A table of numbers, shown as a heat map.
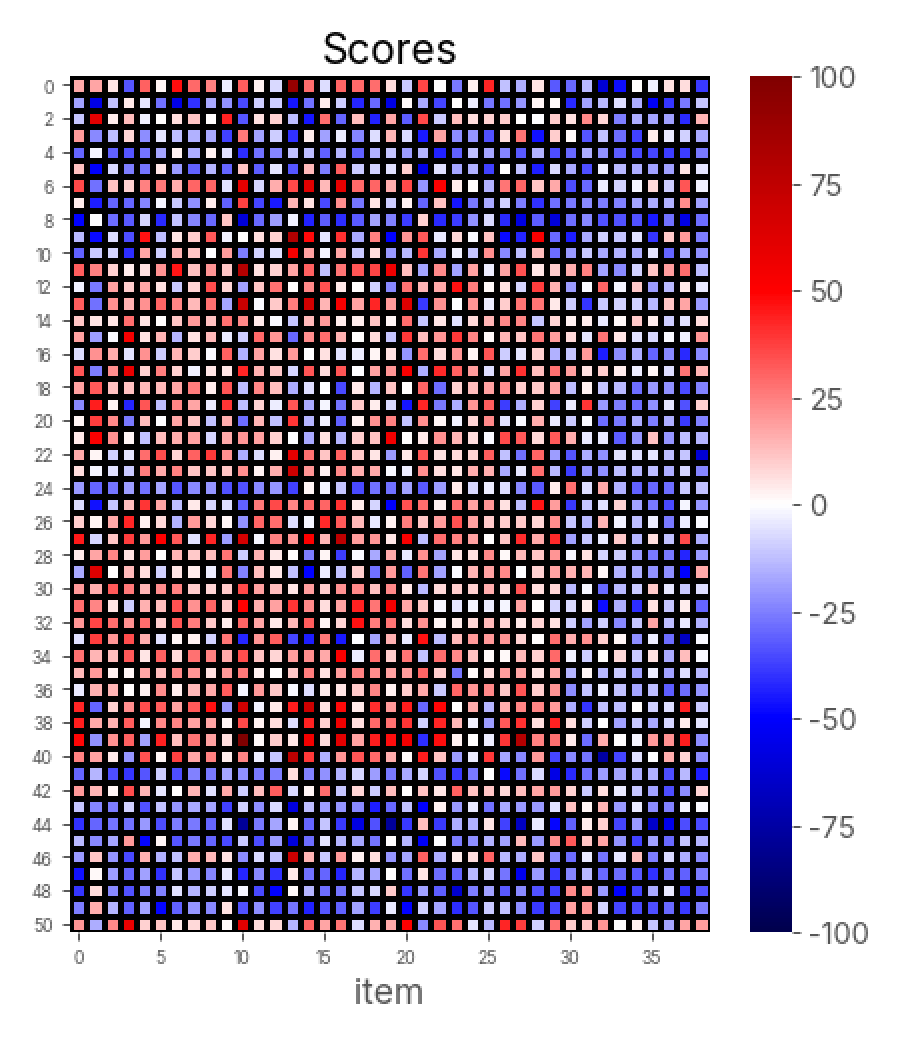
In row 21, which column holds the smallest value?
33
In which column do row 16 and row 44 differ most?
19
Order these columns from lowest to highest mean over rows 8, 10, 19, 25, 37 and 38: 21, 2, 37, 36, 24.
36, 37, 2, 24, 21
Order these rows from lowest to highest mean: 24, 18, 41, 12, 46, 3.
41, 24, 3, 46, 18, 12
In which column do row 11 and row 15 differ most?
10
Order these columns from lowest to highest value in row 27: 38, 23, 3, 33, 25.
38, 25, 33, 23, 3
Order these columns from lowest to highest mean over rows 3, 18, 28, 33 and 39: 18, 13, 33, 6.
13, 33, 18, 6
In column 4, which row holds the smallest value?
45
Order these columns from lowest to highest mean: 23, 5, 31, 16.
31, 23, 5, 16
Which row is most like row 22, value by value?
23
